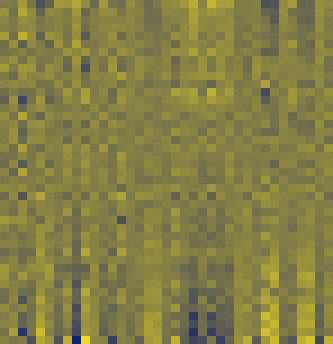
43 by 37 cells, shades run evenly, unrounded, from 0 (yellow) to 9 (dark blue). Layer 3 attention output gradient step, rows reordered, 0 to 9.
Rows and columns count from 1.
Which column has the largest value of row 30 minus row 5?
3
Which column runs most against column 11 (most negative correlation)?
12
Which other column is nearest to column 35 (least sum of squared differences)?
34
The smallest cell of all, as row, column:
43, 10
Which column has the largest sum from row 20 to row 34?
9
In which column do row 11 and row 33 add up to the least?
30
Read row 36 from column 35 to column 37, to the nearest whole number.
3 5 4
